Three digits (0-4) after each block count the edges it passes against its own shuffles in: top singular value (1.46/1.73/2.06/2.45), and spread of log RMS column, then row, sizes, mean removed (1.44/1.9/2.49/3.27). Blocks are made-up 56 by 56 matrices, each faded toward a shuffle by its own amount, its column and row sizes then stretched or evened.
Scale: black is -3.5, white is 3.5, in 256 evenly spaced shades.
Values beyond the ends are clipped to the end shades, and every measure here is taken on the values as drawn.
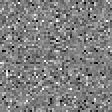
1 0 1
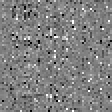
1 2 0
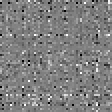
0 3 3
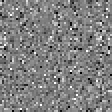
1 2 0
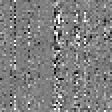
0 4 1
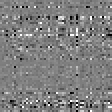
3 2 4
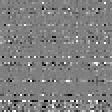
1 1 4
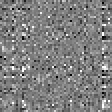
3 2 1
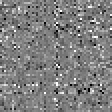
1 3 2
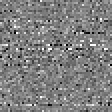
0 0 3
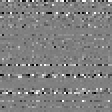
2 0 4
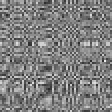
4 0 3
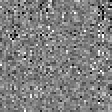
2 2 1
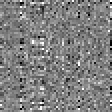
3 3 1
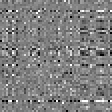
4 2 3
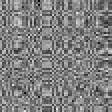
4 1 1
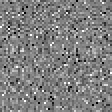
3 0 0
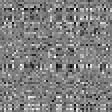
4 1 3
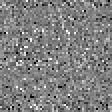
0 0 2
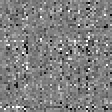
1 3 2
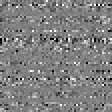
2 1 4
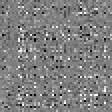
1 3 3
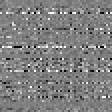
3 0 4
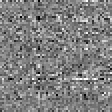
2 1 3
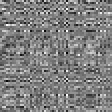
4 2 4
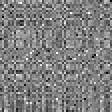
4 1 0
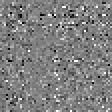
1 1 2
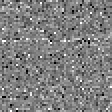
1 1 1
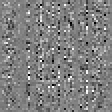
1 4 0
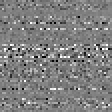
2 0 4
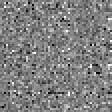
1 1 2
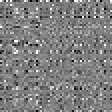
4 2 3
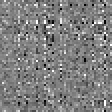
3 3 2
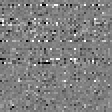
0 1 3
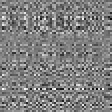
4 2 4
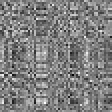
4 2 2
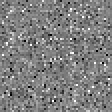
1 1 0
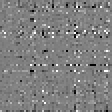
2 2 3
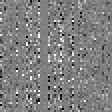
1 4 0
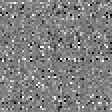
0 1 2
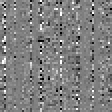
2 4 1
